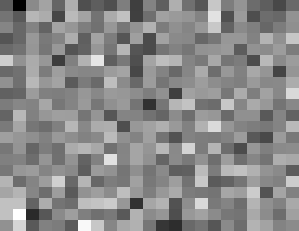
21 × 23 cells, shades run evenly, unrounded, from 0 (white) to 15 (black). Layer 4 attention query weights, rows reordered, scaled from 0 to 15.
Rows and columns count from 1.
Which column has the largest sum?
11
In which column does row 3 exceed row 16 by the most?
18
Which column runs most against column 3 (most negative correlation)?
2
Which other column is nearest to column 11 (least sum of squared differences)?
22
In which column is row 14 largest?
19
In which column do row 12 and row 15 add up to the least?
9
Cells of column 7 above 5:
16
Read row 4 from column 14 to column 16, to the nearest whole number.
7 7 9
